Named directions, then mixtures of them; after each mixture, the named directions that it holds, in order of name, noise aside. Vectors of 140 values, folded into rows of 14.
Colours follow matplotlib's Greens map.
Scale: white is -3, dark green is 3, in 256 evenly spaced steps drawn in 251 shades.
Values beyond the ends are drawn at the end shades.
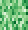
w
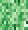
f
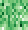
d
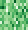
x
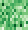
d, f.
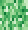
w, x.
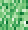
f, w.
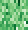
f.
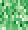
d, w.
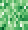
d.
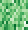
f.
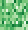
d, f, x.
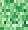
d, f, x.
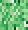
f.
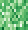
d, f, w.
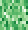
f, w.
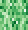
w, x.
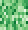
d, f, w.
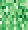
d, w, x.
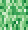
w, x.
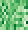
d, f, w.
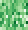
d, f, w.
